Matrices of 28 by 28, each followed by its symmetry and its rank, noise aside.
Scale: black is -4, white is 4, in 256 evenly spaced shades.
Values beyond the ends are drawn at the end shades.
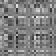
antisymmetric, rank two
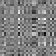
no symmetry, rank two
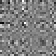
no symmetry, rank three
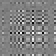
symmetric, rank one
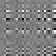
no symmetry, rank one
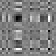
symmetric, rank one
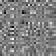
no symmetry, rank three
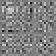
symmetric, rank three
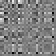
symmetric, rank two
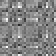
symmetric, rank two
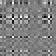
no symmetry, rank one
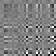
symmetric, rank one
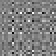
antisymmetric, rank two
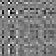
no symmetry, rank two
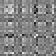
symmetric, rank two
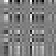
no symmetry, rank one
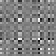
symmetric, rank one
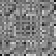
symmetric, rank three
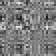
no symmetry, rank three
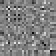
symmetric, rank three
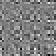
antisymmetric, rank two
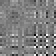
symmetric, rank one
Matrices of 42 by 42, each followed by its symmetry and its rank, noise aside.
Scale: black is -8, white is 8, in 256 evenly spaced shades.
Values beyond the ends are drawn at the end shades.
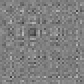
symmetric, rank three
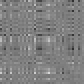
antisymmetric, rank two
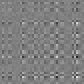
symmetric, rank one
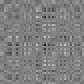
symmetric, rank two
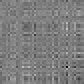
symmetric, rank two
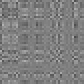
no symmetry, rank two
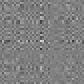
no symmetry, rank two
